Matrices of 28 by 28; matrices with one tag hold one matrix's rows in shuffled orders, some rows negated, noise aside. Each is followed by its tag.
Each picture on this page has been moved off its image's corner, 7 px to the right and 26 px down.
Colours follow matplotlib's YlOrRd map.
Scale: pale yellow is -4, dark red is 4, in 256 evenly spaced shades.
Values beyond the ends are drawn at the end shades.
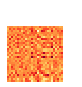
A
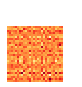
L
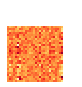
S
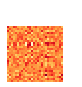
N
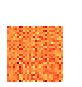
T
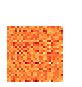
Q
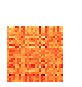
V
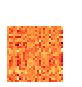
S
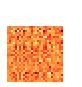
Q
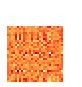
Q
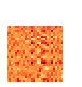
A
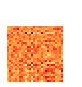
N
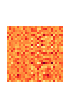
A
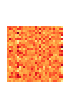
S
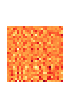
Q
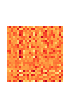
T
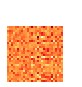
A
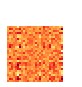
S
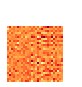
A
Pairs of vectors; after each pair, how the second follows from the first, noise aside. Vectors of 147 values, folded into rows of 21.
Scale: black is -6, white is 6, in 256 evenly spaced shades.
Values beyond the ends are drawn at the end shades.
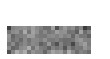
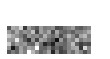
wrapped around, negated, scaled up.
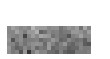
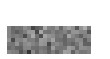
sign-scrambled.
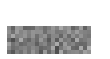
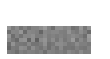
wrapped around, negated, shrunk.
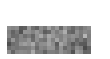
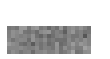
negated, shrunk.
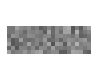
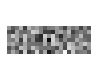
wrapped around, negated, scaled up.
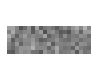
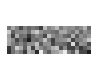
wrapped around, negated, scaled up.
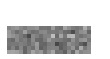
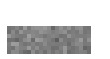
wrapped around, shrunk.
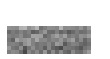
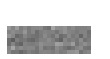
wrapped around, shrunk.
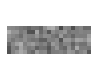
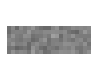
wrapped around, negated, shrunk.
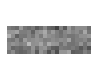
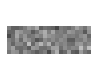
sign-scrambled.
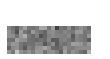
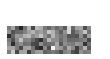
wrapped around, negated, scaled up.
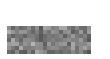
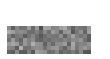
copied.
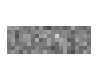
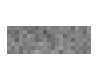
wrapped around, negated, shrunk.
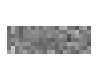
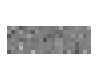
reversed, partly zeroed.
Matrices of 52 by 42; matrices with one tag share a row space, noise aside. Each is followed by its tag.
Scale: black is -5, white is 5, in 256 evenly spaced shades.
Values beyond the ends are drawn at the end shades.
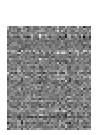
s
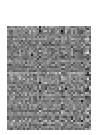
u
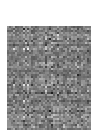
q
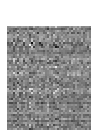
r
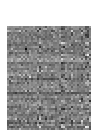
u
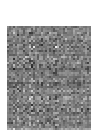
r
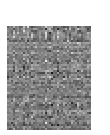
q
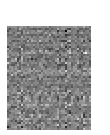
s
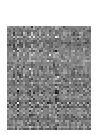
r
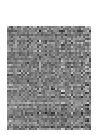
u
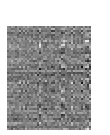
u
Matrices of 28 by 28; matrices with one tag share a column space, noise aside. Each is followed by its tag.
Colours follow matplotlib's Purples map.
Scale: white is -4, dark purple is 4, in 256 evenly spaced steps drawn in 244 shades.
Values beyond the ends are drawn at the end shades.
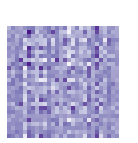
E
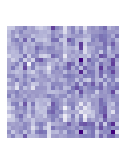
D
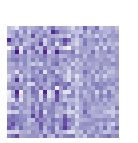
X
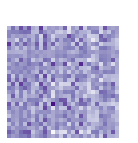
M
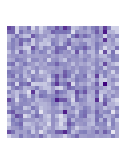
X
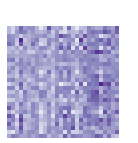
X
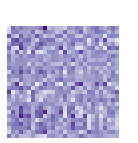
X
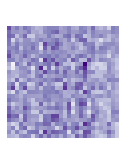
D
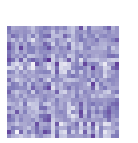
D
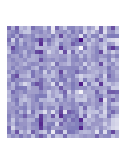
X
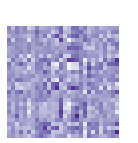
D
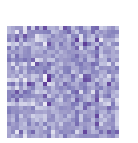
M
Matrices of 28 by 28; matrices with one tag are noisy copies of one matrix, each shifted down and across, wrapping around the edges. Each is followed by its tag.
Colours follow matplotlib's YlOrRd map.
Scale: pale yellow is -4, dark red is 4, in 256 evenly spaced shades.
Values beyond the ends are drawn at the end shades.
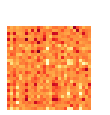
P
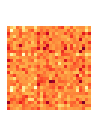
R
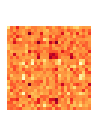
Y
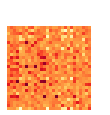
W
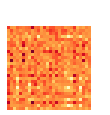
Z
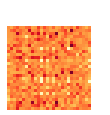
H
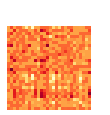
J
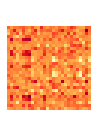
Y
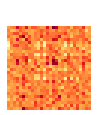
J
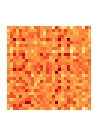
R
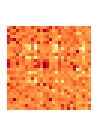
J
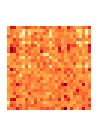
J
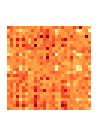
P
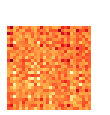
W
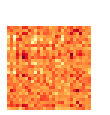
J
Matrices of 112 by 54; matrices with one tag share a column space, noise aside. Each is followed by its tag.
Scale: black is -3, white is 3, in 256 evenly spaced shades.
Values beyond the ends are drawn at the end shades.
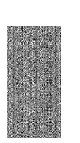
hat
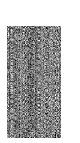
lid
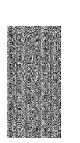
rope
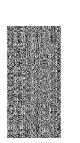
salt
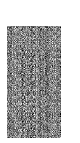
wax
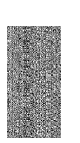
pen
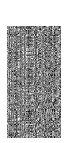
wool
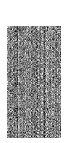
hat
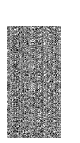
pen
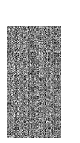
wax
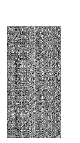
wax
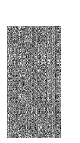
salt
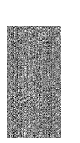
lid
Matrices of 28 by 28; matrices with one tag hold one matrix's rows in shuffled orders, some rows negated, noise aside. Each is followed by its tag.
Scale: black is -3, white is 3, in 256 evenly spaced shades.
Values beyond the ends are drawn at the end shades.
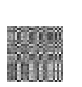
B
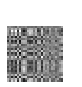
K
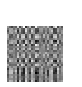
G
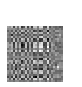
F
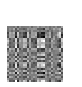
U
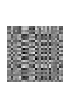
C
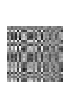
K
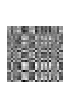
C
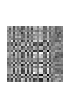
F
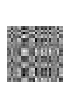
C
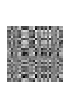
C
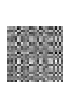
B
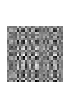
G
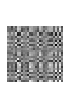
B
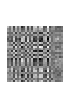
F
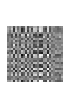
F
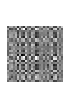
G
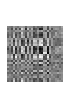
F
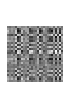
B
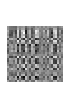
G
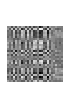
F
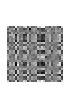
U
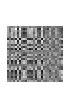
K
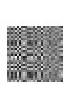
K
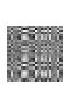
C
